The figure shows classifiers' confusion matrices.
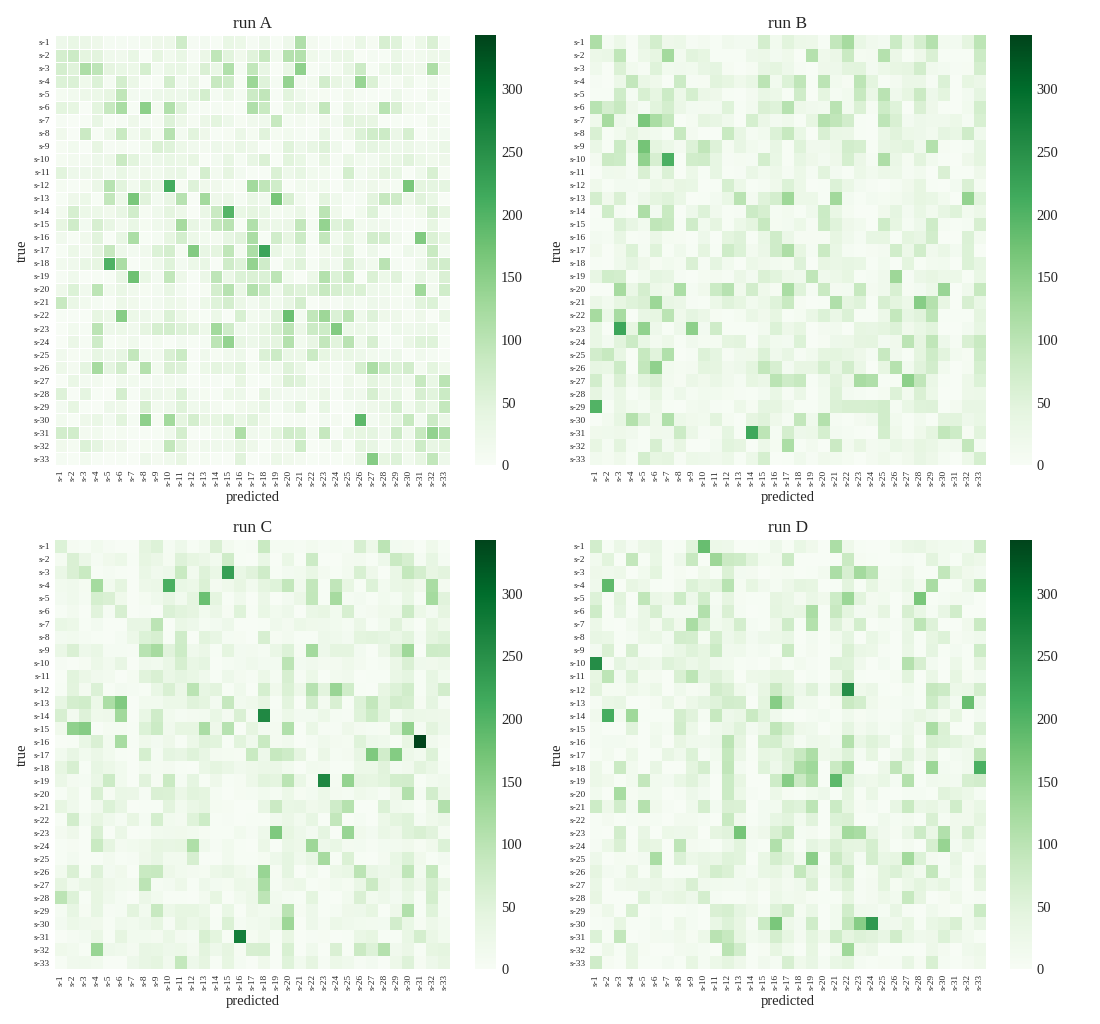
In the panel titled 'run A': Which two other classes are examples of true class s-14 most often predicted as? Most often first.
s-15, s-23
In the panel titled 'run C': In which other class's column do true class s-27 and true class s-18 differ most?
s-8
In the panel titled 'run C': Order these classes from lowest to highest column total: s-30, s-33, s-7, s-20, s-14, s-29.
s-7, s-14, s-33, s-29, s-20, s-30
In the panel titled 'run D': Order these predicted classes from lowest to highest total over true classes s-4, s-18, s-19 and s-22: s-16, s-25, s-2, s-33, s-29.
s-25, s-16, s-2, s-29, s-33
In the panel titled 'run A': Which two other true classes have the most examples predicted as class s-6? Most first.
s-22, s-18
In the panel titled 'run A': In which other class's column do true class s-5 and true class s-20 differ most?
s-31
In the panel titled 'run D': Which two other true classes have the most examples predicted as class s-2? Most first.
s-14, s-4
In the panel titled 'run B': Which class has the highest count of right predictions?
s-27
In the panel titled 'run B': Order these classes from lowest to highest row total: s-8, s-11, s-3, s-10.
s-11, s-3, s-8, s-10
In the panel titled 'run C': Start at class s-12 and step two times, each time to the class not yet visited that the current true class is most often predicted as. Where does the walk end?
s-22
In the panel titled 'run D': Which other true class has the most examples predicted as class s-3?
s-20
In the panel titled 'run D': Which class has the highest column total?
s-22
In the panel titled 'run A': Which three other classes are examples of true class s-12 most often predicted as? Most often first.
s-10, s-30, s-17
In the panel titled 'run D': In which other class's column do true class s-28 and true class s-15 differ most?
s-29
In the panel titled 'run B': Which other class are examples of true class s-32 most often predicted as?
s-17
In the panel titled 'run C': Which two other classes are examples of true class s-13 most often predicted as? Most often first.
s-6, s-5
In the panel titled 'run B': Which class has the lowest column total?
s-31
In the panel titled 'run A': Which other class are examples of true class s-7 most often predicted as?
s-19
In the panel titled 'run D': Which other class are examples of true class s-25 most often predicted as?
s-19
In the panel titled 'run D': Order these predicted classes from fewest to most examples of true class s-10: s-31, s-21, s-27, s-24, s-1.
s-24, s-31, s-21, s-27, s-1
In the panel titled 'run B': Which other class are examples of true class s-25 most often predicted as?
s-7
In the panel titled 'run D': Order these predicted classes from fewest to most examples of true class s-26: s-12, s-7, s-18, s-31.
s-7, s-31, s-12, s-18
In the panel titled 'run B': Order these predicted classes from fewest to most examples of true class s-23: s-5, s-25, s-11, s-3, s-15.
s-15, s-25, s-11, s-5, s-3
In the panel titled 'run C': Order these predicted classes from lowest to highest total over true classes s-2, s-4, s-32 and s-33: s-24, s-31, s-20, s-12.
s-31, s-12, s-24, s-20
